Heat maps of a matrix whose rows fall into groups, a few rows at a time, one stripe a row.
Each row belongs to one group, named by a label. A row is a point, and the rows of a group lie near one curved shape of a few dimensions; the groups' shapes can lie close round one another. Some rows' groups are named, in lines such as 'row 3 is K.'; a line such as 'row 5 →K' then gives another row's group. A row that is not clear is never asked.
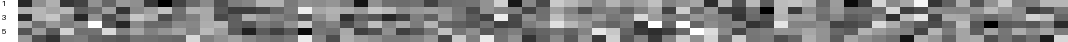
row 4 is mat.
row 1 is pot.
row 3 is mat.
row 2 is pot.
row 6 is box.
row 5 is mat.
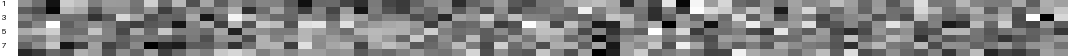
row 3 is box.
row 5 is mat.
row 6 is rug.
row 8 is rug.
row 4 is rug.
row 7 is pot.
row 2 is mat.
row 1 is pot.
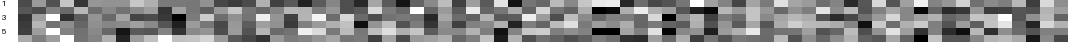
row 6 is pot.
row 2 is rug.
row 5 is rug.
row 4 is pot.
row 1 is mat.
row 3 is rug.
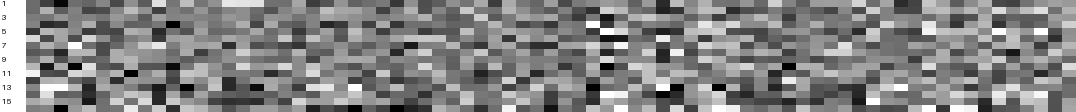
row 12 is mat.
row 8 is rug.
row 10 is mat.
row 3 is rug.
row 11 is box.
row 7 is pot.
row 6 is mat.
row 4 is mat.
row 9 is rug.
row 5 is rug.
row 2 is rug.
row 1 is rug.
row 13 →rug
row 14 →rug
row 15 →rug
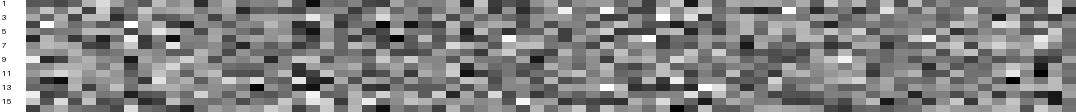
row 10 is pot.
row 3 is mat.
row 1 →pot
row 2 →mat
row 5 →pot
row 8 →pot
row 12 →rug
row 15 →mat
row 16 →rug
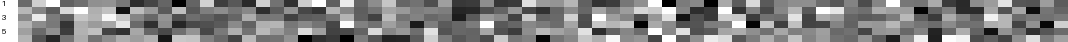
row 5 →mat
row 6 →pot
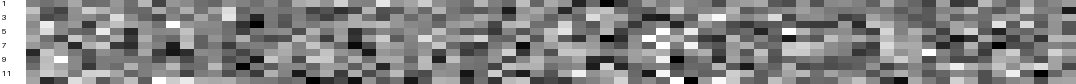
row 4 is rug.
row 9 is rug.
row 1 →rug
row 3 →mat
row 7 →mat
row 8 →pot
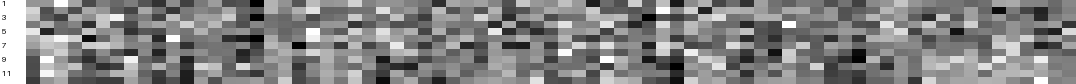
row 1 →rug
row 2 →mat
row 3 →mat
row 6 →rug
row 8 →pot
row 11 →rug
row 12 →rug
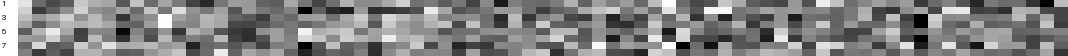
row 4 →pot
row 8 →pot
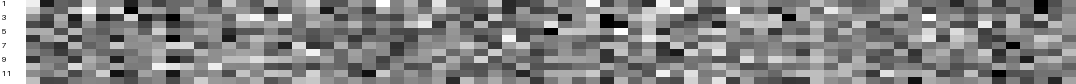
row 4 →rug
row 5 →pot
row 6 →mat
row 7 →rug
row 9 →rug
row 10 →pot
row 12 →box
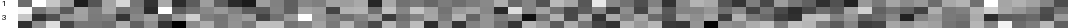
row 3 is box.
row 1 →rug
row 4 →rug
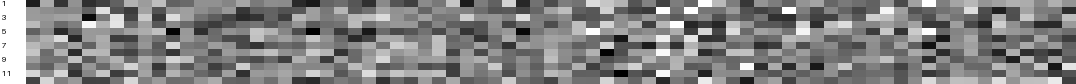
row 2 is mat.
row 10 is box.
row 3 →rug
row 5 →pot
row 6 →mat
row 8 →mat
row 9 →rug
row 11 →mat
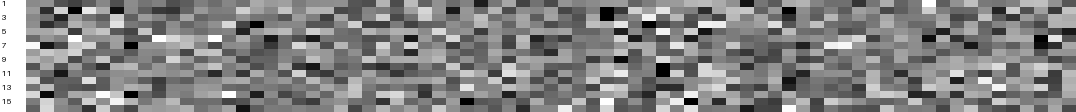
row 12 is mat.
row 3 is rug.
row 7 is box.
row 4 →mat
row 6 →pot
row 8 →pot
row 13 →rug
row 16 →mat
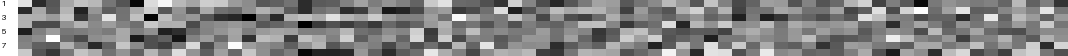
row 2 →mat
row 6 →rug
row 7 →box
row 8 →pot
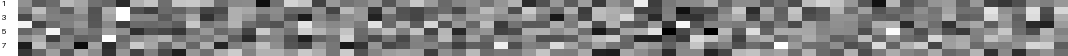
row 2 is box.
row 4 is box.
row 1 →box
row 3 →box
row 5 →rug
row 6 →mat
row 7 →mat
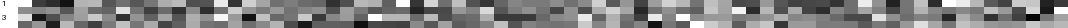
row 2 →box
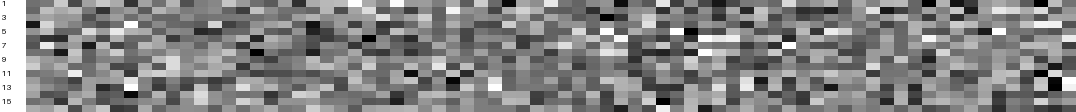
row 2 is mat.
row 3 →rug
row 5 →box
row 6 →mat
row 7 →mat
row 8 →mat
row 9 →pot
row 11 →pot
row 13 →box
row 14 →box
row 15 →box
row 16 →mat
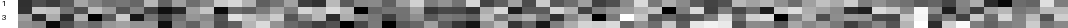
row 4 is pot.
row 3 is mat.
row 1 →rug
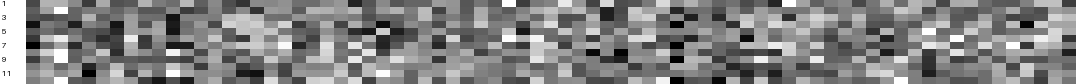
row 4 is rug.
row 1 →mat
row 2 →rug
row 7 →rug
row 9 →rug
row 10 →rug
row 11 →rug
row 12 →rug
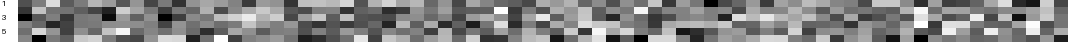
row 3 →rug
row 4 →pot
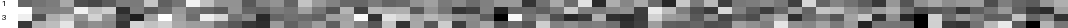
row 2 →box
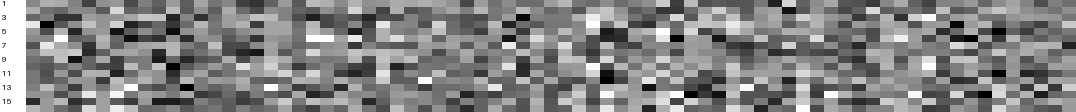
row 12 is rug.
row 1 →pot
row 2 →mat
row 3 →pot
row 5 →mat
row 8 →rug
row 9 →pot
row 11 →mat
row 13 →box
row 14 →box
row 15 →pot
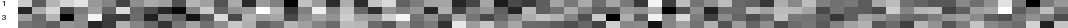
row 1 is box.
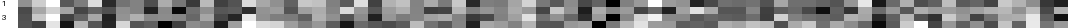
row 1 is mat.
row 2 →rug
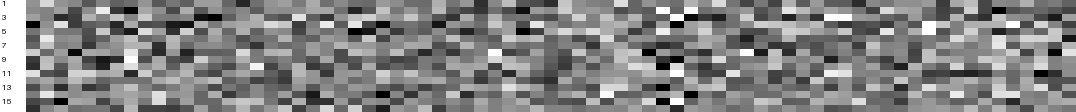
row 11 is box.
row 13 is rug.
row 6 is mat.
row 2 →mat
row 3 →box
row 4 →rug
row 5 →mat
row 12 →pot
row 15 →rug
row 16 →rug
